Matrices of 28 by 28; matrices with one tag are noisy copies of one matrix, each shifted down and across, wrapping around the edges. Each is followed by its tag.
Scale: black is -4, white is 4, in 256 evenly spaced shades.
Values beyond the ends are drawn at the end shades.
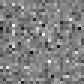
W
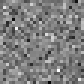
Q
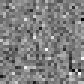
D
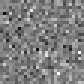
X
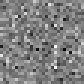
W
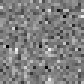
X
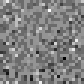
X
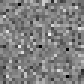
Q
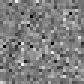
W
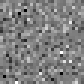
Q
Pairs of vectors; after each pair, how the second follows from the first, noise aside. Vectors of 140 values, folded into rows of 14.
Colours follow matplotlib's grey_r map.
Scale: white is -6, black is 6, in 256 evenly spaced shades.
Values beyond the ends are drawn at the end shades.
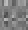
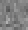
wrapped around, negated, shrunk.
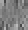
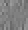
reversed, shrunk.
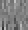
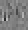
wrapped around, partly zeroed.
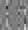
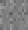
wrapped around, shrunk.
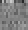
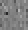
wrapped around, partly zeroed.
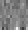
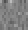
reversed, shrunk.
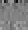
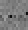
wrapped around, partly zeroed.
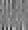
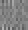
negated, shrunk.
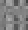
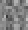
negated.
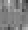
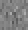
wrapped around, partly zeroed.
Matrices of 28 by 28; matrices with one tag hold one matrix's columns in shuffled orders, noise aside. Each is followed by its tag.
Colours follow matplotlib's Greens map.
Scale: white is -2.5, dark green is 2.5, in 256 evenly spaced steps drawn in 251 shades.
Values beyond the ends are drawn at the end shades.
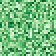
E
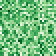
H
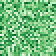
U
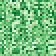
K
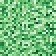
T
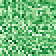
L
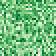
H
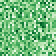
E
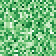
E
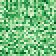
L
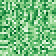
K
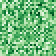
K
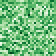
L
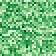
U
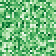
E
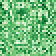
K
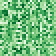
K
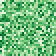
U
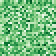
T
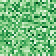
U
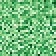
L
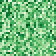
E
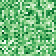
K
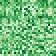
L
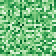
L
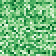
L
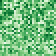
K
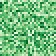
U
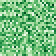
U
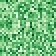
E
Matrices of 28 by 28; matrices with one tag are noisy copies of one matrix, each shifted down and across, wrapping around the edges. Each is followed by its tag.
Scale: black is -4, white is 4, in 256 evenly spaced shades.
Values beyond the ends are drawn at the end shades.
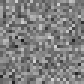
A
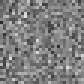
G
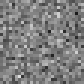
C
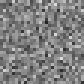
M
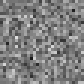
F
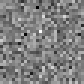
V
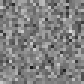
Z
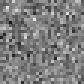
C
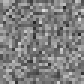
G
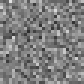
V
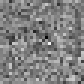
G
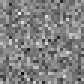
C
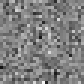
C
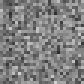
G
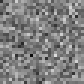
C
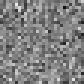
Z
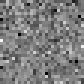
G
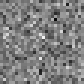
F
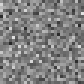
M
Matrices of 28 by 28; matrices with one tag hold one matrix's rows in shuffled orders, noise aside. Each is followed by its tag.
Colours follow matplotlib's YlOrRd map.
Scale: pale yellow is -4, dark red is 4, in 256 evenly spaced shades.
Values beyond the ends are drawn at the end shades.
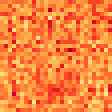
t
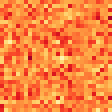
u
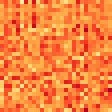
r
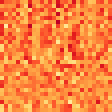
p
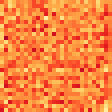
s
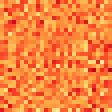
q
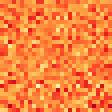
q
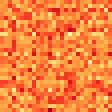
t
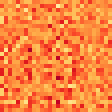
p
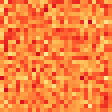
s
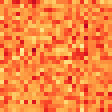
r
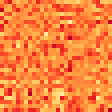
u
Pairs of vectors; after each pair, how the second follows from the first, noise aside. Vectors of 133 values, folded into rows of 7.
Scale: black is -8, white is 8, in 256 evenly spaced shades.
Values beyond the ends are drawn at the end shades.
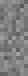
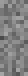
wrapped around.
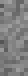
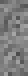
wrapped around.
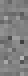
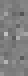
reversed, negated, partly zeroed.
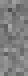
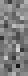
reversed, scaled up.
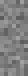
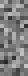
wrapped around, scaled up.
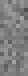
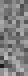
reversed, scaled up.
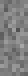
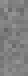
wrapped around, shrunk.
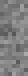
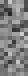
wrapped around, scaled up.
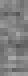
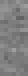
wrapped around, negated, shrunk.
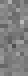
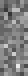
wrapped around, scaled up.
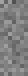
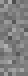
copied.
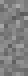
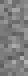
wrapped around.
